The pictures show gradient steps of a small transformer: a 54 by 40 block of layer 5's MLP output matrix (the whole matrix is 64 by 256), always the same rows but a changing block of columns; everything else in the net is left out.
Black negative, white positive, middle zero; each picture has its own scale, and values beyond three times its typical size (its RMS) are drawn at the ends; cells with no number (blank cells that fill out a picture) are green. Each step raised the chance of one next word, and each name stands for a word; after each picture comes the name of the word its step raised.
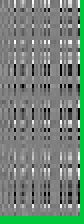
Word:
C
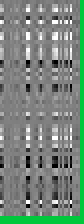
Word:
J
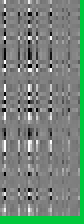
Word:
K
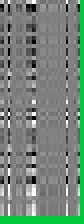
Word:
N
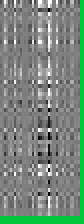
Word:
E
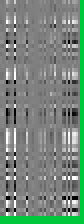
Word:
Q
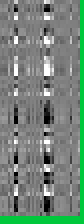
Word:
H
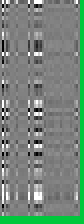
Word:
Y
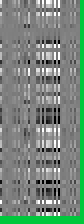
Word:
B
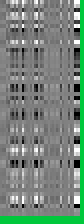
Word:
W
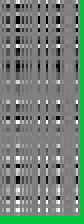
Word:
N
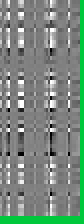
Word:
E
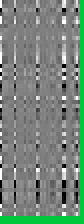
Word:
C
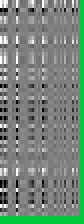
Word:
C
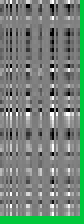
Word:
K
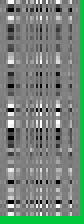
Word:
C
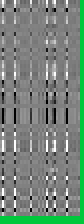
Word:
Q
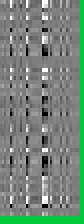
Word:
W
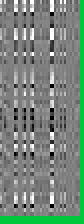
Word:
Y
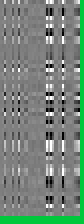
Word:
K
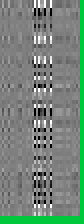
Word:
C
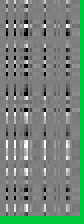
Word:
K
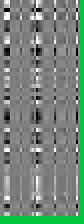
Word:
W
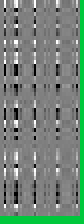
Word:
C
